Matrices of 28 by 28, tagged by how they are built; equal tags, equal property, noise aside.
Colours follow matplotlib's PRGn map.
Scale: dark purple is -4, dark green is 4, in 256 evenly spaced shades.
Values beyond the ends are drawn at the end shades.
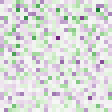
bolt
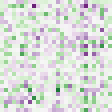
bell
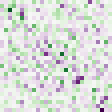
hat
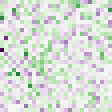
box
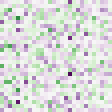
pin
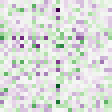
bell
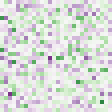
pin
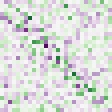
hat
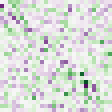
hat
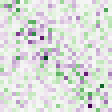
hat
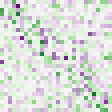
hat
